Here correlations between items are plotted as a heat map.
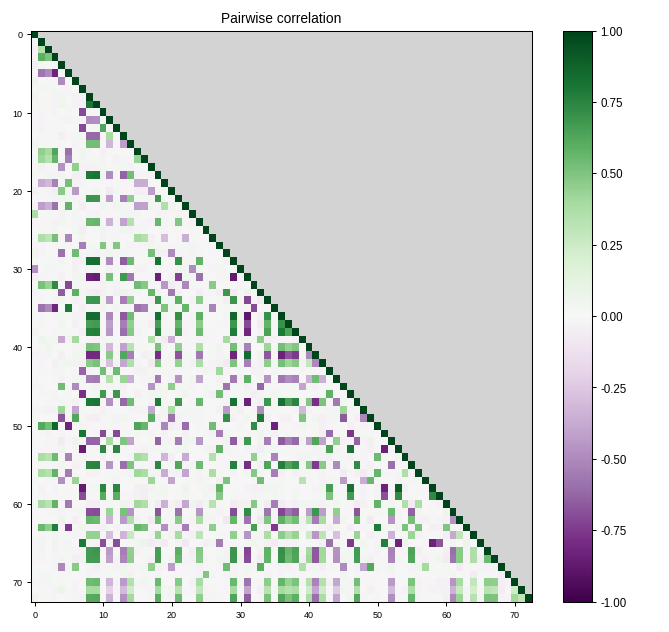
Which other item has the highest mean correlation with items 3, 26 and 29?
50
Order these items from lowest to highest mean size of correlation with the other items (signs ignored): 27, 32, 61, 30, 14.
30, 27, 32, 14, 61
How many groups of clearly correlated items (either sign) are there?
6
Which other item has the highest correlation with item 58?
53
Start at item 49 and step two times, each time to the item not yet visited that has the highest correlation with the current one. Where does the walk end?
28
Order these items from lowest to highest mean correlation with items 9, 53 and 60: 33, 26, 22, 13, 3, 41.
41, 13, 22, 33, 26, 3
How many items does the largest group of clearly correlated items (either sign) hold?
29
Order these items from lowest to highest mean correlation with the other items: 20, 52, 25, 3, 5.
52, 5, 20, 25, 3
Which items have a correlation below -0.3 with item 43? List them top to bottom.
7, 51, 65
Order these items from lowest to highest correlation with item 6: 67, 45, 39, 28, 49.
45, 67, 39, 28, 49
